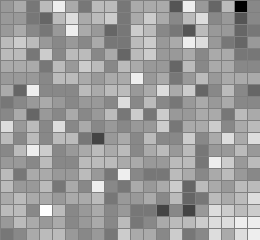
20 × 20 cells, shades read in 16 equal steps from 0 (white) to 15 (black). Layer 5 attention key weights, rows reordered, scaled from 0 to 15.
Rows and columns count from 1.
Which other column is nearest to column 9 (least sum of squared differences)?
13
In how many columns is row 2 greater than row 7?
8
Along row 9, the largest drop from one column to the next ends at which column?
10
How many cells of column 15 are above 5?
8
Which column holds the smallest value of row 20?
20
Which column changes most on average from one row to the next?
15
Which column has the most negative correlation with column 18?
11
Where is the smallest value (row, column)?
18, 4
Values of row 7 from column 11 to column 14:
1 6 5 8
